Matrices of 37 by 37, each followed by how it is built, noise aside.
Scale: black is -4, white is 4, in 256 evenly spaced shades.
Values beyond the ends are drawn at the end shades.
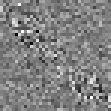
banded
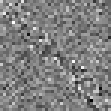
banded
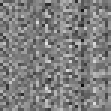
repeating rows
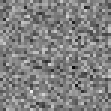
repeating rows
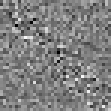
banded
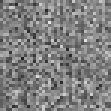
blocks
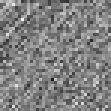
Hankel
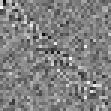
banded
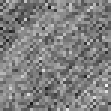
Hankel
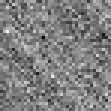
Toeplitz
